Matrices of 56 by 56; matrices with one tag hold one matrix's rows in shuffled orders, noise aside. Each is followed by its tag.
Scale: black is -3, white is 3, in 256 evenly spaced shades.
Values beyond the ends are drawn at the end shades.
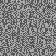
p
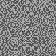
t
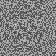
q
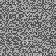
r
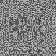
q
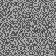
t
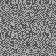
t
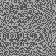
q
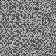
r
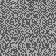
t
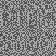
p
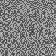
p
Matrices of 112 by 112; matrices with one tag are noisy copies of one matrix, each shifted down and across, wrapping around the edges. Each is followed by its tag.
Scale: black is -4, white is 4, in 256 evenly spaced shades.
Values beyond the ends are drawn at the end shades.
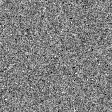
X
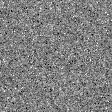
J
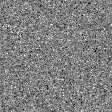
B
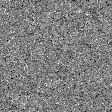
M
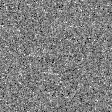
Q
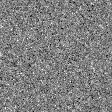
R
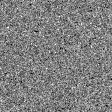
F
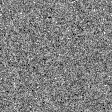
F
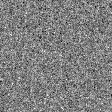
Q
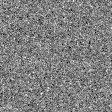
Q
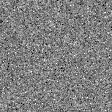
B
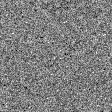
F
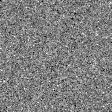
R
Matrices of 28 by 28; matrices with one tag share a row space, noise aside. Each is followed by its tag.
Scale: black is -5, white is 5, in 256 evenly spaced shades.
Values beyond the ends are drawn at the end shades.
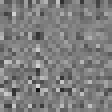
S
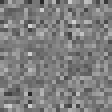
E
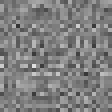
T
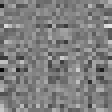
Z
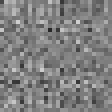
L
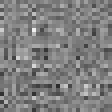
T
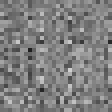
E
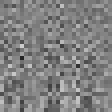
L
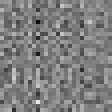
S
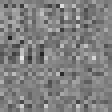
L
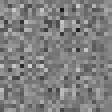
L
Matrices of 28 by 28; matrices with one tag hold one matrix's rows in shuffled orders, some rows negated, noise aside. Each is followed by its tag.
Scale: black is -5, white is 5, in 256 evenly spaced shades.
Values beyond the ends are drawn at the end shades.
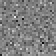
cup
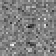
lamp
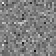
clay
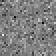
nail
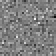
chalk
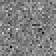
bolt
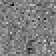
lamp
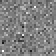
clay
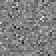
cup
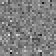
bolt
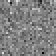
bolt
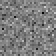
nail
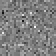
clay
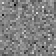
nail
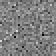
cup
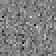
clay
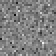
cup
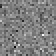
cup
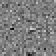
lamp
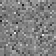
cup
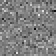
chalk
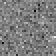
chalk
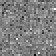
chalk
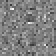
lamp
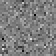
clay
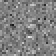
lamp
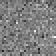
chalk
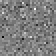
clay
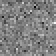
chalk
